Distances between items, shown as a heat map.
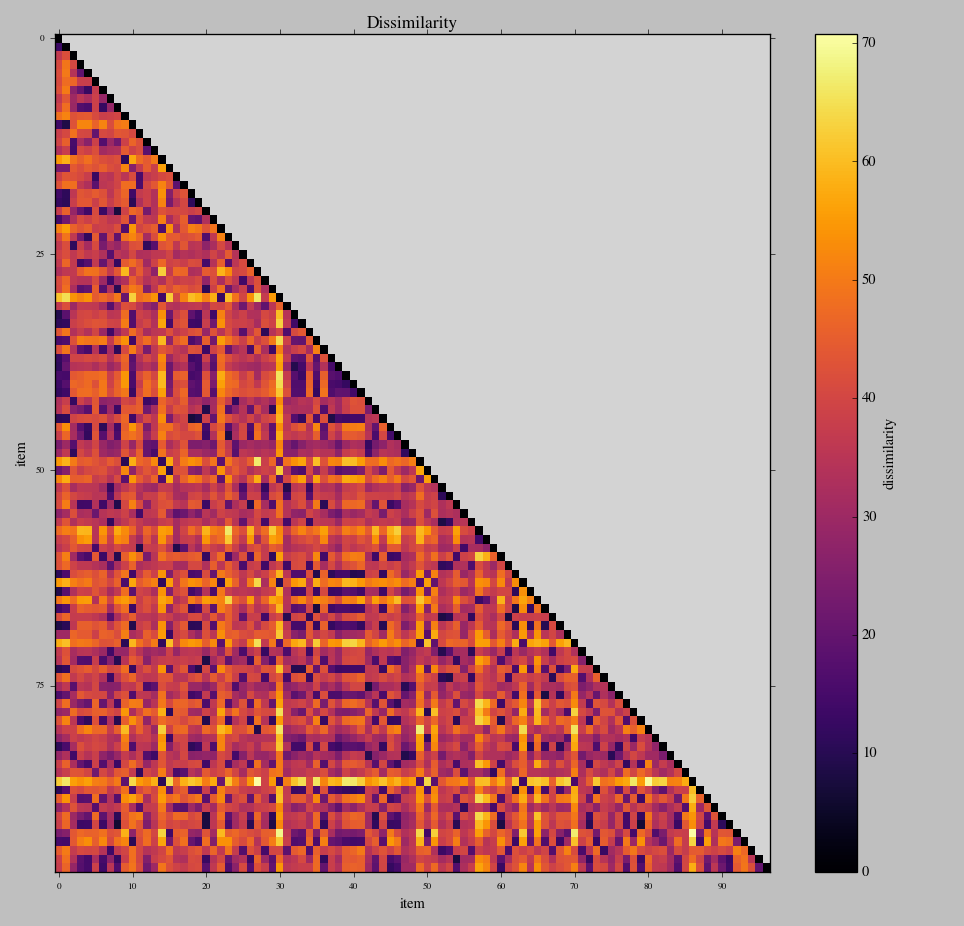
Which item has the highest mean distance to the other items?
86
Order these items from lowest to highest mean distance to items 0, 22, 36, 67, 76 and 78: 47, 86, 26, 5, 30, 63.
47, 26, 5, 63, 30, 86
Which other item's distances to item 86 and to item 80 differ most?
27
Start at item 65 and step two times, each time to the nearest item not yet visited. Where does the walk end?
58
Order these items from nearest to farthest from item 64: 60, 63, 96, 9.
96, 60, 9, 63
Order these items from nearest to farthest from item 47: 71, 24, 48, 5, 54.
48, 24, 71, 54, 5
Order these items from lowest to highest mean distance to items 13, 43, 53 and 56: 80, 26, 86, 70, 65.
26, 80, 65, 70, 86
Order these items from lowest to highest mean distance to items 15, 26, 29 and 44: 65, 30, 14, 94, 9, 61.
61, 94, 9, 14, 65, 30
